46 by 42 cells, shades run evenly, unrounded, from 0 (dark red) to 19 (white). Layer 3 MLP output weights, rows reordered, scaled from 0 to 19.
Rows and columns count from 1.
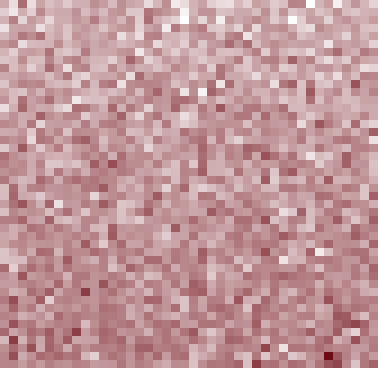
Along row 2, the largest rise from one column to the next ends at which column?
21
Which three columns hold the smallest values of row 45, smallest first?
37, 2, 38
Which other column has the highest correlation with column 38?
29
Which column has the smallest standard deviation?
15
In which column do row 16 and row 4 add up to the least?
36
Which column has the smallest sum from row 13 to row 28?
30
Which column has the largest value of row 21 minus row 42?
9
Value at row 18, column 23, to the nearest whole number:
8
